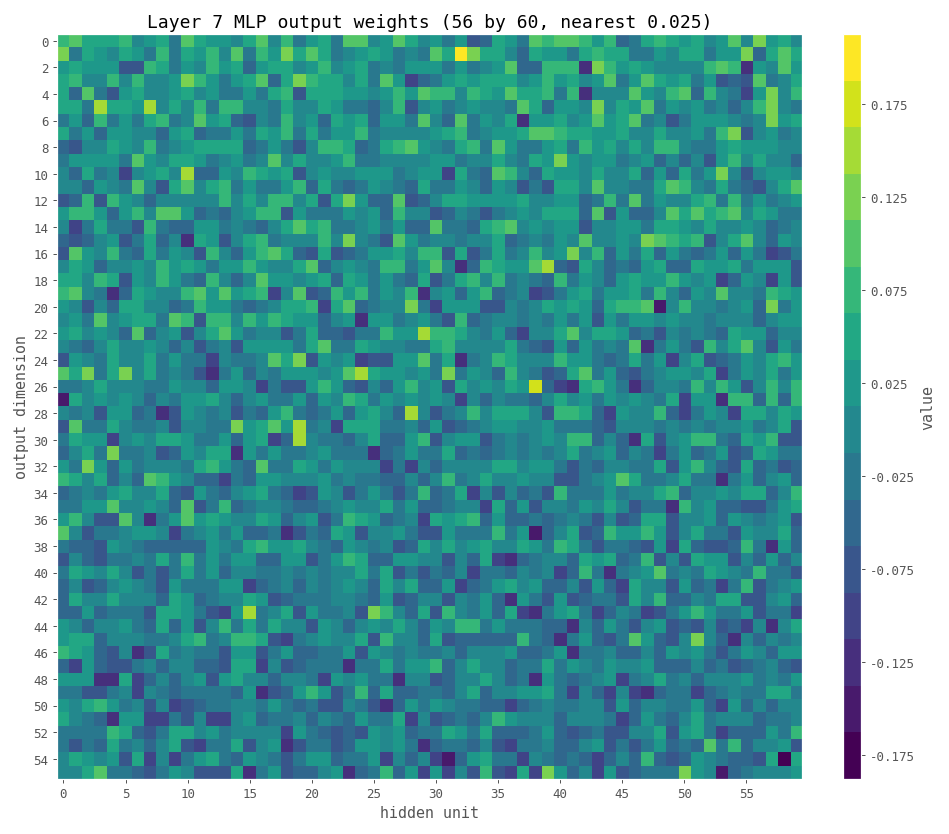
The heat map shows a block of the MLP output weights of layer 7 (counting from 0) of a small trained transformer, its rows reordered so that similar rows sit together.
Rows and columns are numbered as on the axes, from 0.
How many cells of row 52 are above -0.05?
39
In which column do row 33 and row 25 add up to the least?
53
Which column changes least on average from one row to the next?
22
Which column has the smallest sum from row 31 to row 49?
49
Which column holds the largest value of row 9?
40
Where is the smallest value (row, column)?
54, 58
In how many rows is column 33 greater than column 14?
21
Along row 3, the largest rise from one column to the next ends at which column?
56
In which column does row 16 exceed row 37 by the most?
38
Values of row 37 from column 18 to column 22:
-0.125 -0.075 -0.025 -0.05 0.05
